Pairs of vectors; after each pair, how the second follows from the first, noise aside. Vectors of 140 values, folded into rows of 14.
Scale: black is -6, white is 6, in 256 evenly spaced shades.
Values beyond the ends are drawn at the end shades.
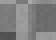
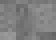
negated, shrunk.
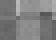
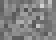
shuffled.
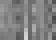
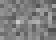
shuffled.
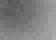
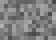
shuffled.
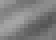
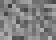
shuffled.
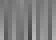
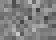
shuffled.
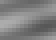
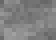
wrapped around, shrunk.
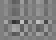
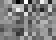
wrapped around, scaled up.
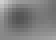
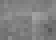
wrapped around, shrunk.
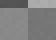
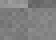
negated, shrunk.
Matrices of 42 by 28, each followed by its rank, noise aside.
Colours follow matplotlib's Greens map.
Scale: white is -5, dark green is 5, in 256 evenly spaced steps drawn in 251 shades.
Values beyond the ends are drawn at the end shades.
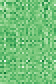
four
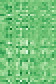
three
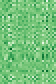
three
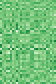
three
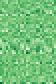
four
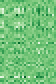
three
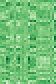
two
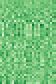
four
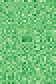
six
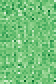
six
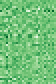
four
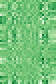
two
